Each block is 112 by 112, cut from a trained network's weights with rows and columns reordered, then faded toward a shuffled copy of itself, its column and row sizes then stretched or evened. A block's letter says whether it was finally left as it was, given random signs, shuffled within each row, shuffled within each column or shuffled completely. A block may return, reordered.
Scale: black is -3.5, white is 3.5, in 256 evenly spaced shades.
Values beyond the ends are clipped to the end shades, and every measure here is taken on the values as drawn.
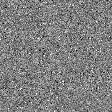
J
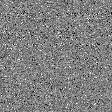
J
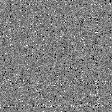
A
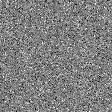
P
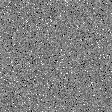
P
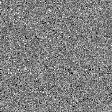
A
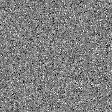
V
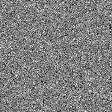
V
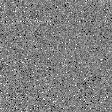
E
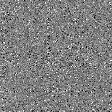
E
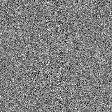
V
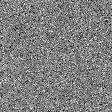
P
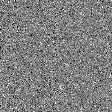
V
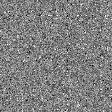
A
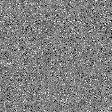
A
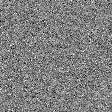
P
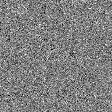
J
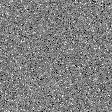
P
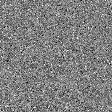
J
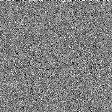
A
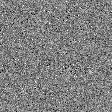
J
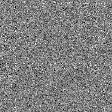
A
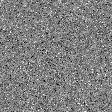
P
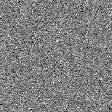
V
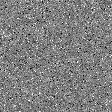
P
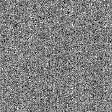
V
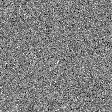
P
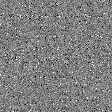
J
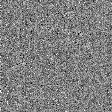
V
